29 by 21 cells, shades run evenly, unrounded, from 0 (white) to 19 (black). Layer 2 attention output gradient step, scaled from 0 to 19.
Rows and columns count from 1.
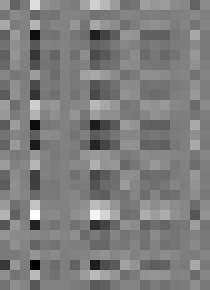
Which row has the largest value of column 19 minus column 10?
22
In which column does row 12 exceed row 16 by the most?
9
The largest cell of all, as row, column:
27, 4
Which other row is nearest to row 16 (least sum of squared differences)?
8
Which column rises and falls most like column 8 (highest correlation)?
1
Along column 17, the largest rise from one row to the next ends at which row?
23
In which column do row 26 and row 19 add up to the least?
13
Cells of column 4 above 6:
21
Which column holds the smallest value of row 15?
20
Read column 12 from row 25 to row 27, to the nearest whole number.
10 9 12
